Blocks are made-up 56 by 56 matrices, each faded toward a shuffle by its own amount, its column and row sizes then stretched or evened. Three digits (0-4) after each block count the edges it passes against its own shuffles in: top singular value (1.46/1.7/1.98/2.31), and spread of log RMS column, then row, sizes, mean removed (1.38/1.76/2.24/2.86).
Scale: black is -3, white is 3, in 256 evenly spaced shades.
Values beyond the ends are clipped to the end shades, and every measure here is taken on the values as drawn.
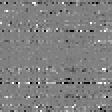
3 0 4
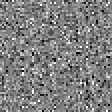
1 2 0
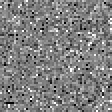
0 0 1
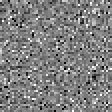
3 0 0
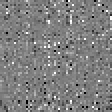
1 3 1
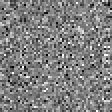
2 1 1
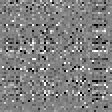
4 2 3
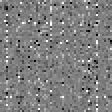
1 3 1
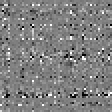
0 3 4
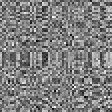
4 2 0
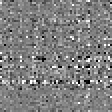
2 2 4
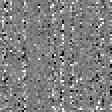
1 4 0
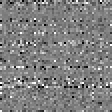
0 2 4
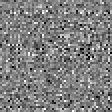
3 1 2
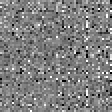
2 3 2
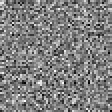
3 1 1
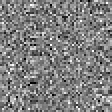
2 1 0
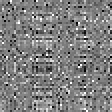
4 2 0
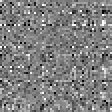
3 3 3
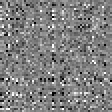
3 3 3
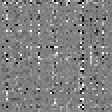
1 4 3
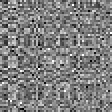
4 2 0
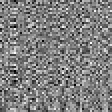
4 2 1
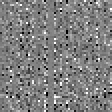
0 4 1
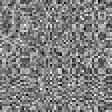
4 1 0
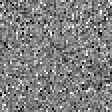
0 1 0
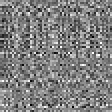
4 1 4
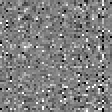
2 3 1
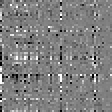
4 4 4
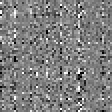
1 4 2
